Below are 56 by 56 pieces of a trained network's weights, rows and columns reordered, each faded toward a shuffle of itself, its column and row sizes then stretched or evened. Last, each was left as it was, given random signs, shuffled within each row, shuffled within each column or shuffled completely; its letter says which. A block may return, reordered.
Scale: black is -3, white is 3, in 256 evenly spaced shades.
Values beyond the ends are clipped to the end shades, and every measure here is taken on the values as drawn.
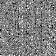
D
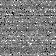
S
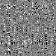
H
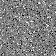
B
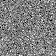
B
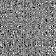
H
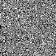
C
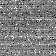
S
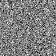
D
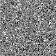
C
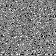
S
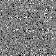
C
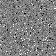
B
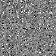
C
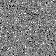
B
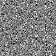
D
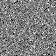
B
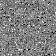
S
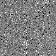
D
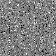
D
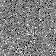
B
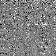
C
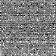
H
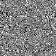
C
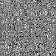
H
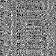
H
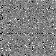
C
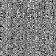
H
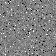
B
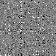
C
